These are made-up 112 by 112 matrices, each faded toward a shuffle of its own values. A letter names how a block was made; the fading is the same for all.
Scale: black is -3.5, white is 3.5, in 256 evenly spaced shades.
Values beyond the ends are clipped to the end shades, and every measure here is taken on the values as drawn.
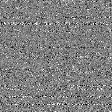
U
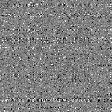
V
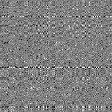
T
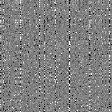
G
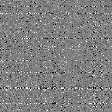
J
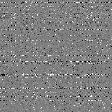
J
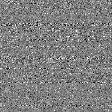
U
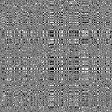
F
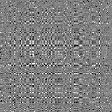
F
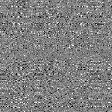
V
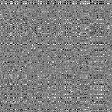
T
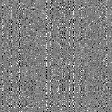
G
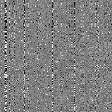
G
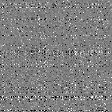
J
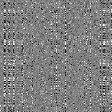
G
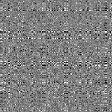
T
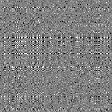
T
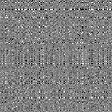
T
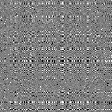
F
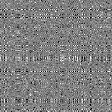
T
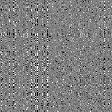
G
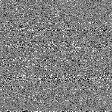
U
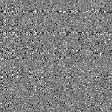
V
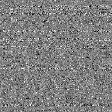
U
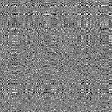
T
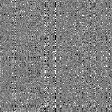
G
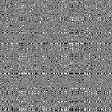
T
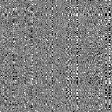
G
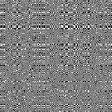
F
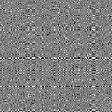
F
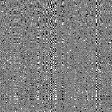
G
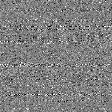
U
